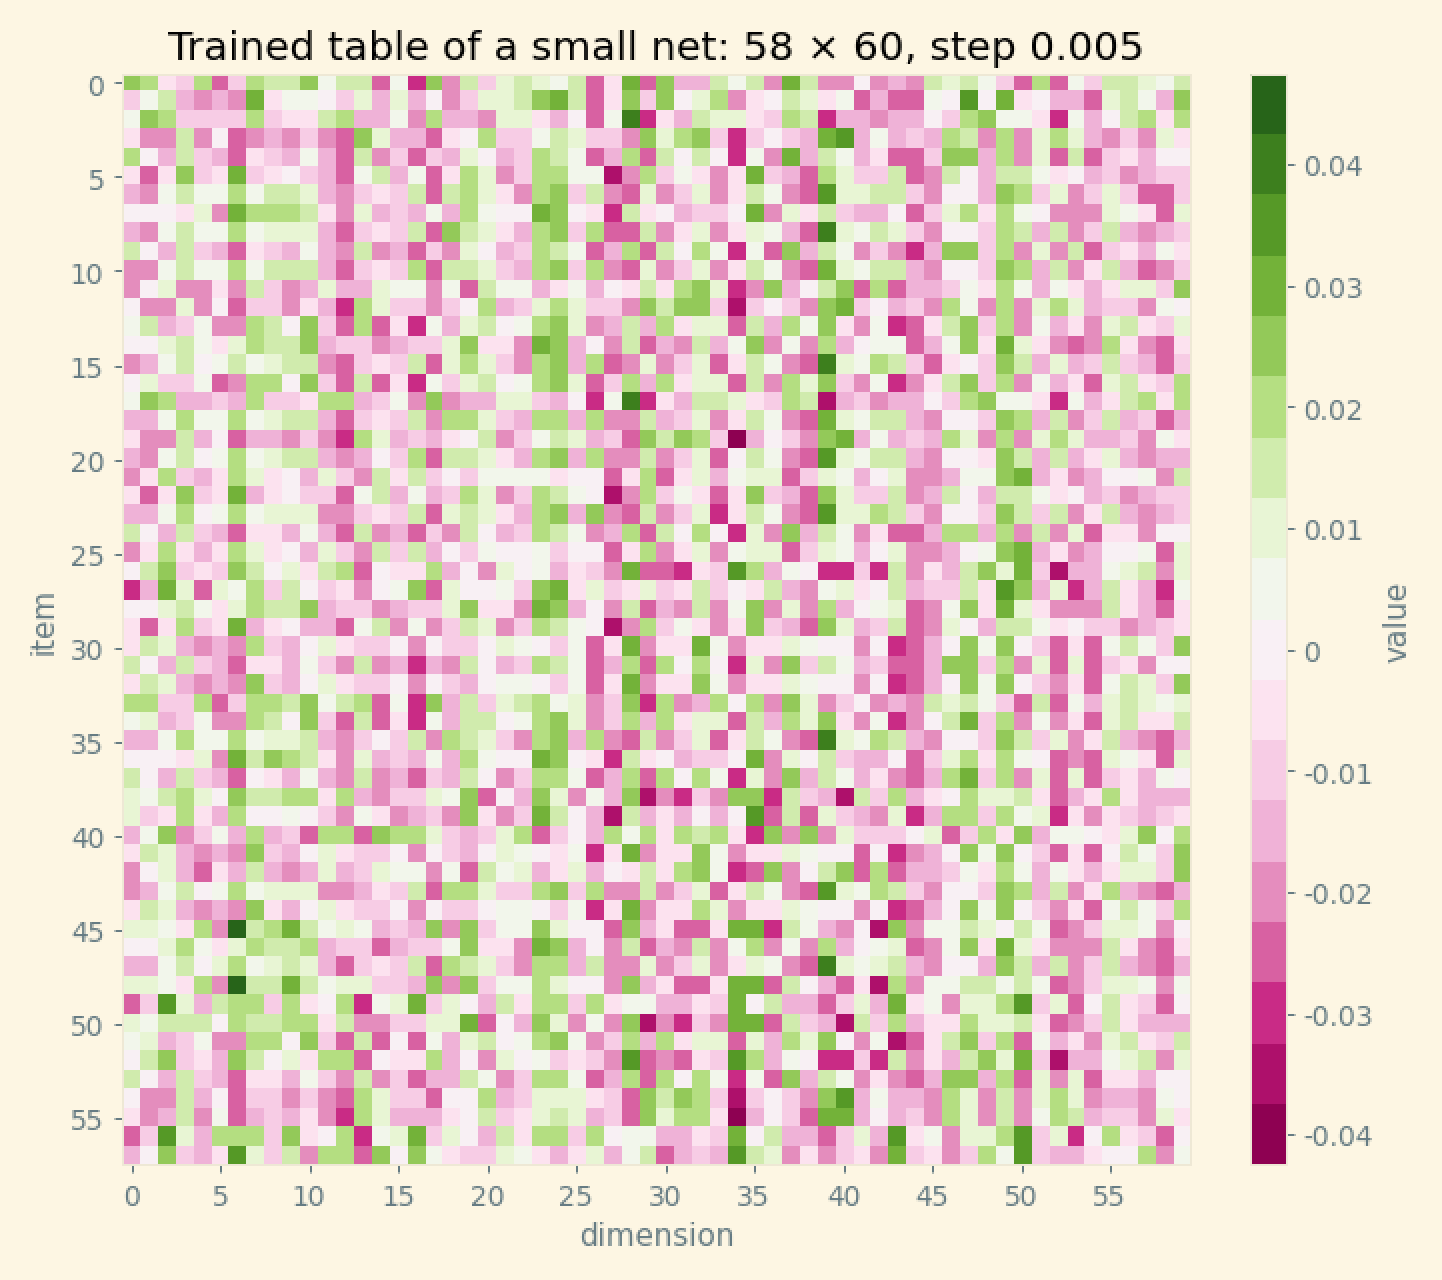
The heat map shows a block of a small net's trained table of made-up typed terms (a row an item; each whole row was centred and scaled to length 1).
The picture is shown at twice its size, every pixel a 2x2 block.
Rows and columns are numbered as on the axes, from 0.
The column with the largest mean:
49
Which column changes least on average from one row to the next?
44
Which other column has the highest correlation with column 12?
48
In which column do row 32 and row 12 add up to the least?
34
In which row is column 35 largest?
39
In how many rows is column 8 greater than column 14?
35
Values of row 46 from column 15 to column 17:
-0.015 -0.01 -0.01
